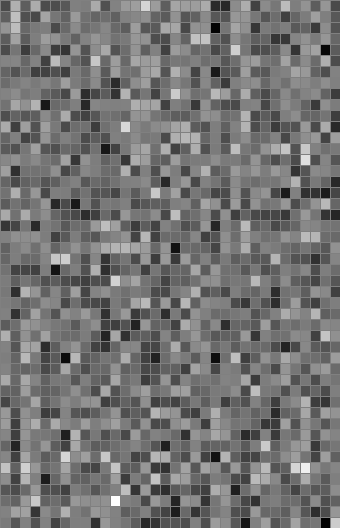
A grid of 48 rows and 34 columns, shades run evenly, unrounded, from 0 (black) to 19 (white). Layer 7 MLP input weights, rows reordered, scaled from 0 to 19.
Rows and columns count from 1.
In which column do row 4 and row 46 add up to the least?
26
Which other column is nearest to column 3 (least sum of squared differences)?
1
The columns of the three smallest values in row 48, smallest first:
33, 25, 15
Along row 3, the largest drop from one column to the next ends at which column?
22
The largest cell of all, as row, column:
46, 12
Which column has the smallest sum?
28
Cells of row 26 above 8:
16
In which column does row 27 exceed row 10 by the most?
20
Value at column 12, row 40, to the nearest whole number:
8
